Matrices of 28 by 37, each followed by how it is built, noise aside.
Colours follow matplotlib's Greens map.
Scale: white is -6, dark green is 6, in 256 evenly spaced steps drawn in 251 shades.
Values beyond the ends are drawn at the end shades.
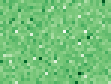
sparse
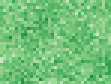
smooth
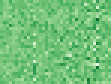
uneven columns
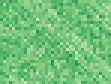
Toeplitz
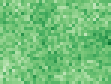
smooth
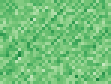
Hankel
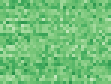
blocks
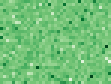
sparse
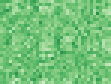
blocks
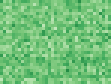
blocks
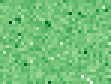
sparse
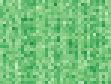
blocks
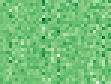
uneven columns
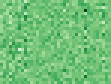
uneven columns
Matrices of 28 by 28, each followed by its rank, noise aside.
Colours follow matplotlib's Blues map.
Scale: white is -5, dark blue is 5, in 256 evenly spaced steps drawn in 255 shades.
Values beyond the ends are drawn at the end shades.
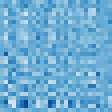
two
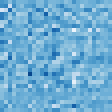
four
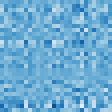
three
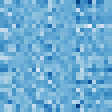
four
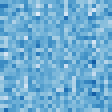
five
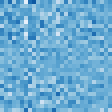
five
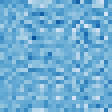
three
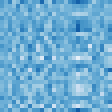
two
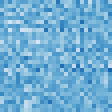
six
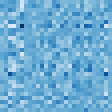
three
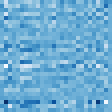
two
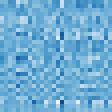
three
